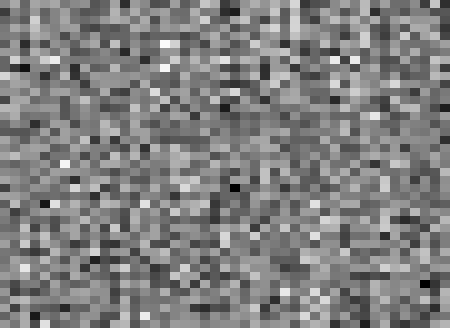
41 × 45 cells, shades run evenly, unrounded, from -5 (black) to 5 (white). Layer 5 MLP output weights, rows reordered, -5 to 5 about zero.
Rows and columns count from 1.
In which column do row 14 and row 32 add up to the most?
35
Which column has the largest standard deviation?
23
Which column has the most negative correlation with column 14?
13
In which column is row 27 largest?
18
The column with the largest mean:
33
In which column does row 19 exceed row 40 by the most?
4
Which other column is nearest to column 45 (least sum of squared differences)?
10
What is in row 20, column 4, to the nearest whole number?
1
